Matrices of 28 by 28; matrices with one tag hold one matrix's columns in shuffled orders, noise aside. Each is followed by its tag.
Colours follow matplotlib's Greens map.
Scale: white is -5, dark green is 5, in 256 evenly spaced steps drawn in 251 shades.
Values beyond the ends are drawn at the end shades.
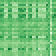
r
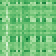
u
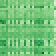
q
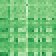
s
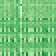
s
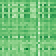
r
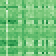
q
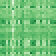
q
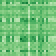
u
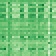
r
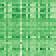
r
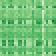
q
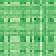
u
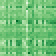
q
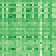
r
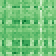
q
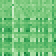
s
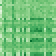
s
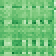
q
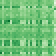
q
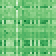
q
